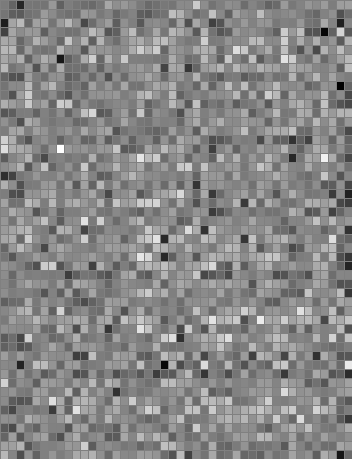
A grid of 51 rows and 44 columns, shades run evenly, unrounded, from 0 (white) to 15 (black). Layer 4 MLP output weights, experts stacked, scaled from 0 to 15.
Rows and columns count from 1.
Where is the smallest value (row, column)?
17, 8
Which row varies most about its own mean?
41
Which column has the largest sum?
44
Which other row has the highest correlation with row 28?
18
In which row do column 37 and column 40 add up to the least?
46
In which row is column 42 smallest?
27
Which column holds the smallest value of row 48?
25
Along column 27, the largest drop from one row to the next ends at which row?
36
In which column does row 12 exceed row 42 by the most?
24
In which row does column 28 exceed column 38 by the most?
4
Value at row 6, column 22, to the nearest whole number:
6
